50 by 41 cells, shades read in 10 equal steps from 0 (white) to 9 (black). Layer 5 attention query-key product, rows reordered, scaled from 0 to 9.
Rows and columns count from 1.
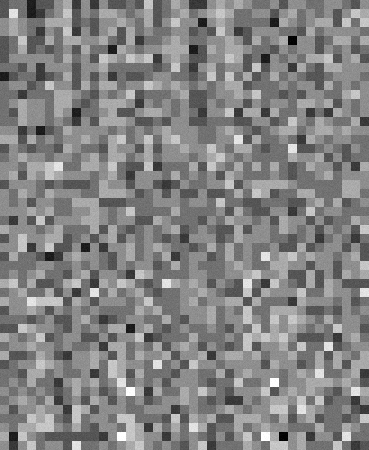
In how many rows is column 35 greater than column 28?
20
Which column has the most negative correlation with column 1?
24
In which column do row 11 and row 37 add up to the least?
29
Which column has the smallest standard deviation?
21
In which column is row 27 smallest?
3
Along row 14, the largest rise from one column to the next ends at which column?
41
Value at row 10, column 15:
4
